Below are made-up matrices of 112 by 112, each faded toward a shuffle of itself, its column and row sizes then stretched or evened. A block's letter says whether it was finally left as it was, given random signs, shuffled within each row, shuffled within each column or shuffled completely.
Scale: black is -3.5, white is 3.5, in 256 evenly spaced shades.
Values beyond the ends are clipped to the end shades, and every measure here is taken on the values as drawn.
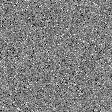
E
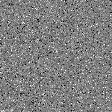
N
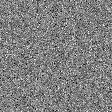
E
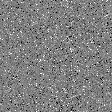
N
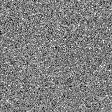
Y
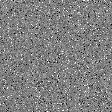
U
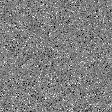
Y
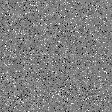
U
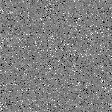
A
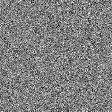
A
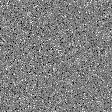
E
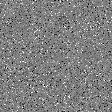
Y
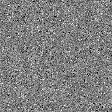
A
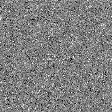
U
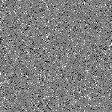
A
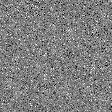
U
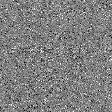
A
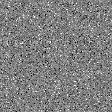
A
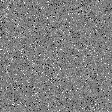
N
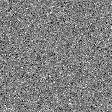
E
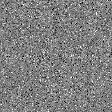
A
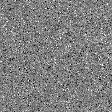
N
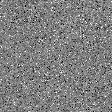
N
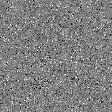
U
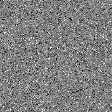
A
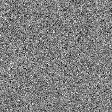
U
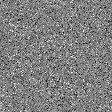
N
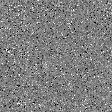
U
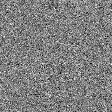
Y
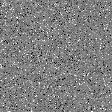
N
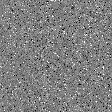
N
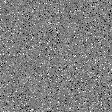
N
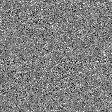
Y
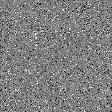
A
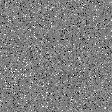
U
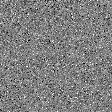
Y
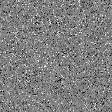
U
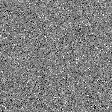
Y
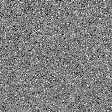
Y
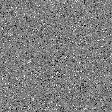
U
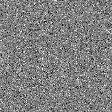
A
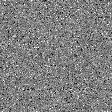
Y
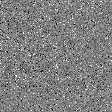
U
